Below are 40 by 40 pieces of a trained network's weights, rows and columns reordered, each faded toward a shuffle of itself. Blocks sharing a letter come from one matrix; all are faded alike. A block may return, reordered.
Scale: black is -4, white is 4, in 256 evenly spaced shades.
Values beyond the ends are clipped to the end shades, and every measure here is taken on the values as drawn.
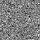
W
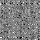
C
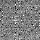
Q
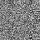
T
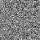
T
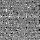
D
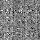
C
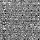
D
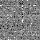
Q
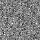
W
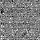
D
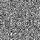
W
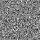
W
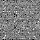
D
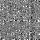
C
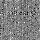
C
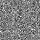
W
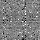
Q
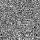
W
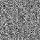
T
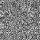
T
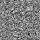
T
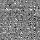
Q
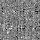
C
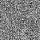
T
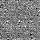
D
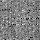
C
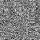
T
